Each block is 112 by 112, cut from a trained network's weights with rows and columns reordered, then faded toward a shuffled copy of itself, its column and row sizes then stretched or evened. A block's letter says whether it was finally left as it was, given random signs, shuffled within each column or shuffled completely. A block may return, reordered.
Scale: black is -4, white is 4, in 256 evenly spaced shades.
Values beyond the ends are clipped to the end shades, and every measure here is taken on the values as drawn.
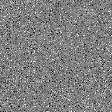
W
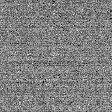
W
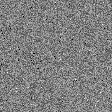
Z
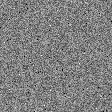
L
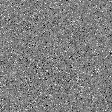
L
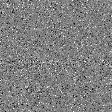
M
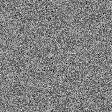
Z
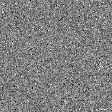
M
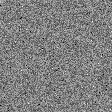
L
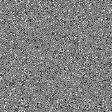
M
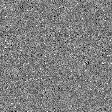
M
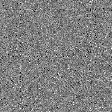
W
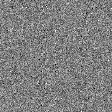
M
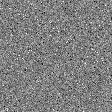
L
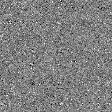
M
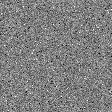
L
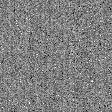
Z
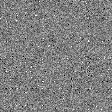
M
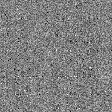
W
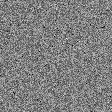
L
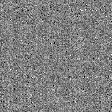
W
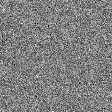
M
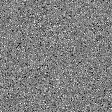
L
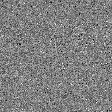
M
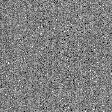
Z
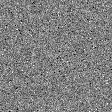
L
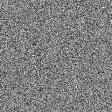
Z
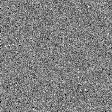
M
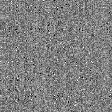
W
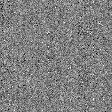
Z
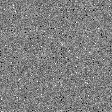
M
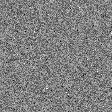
Z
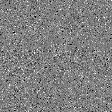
W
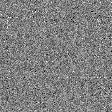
M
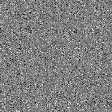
W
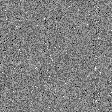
Z
